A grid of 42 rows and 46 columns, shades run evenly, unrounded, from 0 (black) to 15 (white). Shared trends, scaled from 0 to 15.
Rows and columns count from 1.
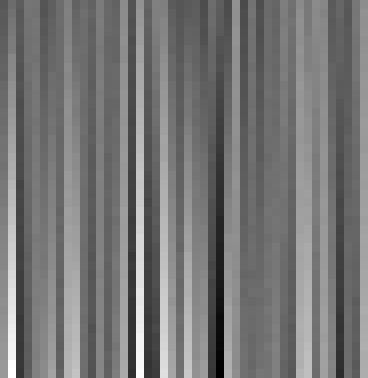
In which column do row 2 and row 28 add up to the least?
28
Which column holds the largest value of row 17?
18
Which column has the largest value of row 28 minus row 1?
2
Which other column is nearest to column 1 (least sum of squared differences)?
25
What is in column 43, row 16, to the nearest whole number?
5
